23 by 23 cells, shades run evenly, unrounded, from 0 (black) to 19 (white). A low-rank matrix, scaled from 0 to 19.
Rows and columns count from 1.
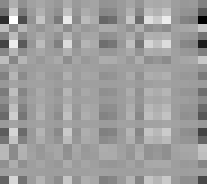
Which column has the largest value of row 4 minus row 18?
23
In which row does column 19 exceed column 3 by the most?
3
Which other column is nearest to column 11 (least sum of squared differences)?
10
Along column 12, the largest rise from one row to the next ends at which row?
4
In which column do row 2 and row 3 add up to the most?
2
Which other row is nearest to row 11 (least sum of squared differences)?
16
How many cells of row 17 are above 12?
9
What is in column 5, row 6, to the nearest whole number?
14
